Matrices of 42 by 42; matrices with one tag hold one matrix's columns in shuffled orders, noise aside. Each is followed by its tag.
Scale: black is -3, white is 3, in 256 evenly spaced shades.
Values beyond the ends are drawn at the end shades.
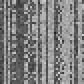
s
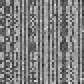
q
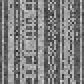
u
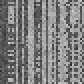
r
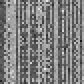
r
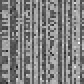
u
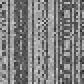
u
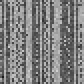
r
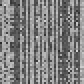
q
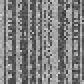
u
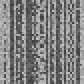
s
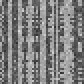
q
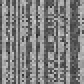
q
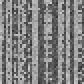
s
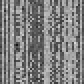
q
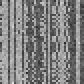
q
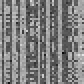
q
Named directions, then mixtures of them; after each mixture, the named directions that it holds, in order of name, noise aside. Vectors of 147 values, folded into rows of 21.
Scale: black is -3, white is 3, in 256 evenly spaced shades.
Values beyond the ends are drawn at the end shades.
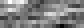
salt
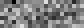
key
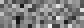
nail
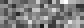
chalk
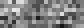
key, salt.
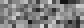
chalk.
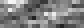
key, salt.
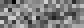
key.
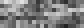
chalk, salt.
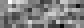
chalk, salt.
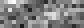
key, salt.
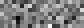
nail.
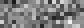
chalk, key.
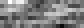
salt.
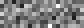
key, nail.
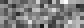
chalk.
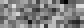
chalk.
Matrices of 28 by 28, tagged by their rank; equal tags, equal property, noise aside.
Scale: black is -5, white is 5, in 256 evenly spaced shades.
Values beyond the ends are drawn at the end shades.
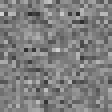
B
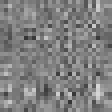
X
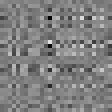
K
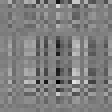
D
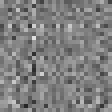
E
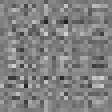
E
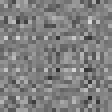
E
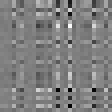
D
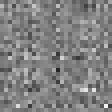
E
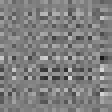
K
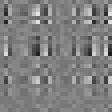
D
